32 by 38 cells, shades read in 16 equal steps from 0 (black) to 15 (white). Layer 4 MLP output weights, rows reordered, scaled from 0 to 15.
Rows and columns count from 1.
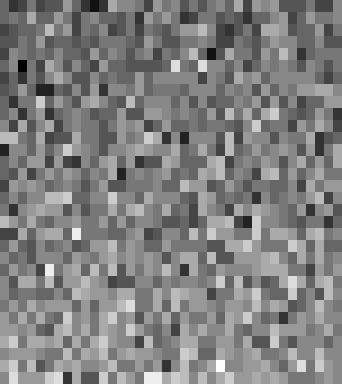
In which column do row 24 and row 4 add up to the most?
33
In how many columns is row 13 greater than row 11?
22
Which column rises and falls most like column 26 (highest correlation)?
2
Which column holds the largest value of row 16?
21
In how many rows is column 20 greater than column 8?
11
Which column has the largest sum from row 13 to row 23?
13
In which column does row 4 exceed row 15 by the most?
14
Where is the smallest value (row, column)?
6, 3
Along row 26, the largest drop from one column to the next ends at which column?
16
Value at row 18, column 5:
10
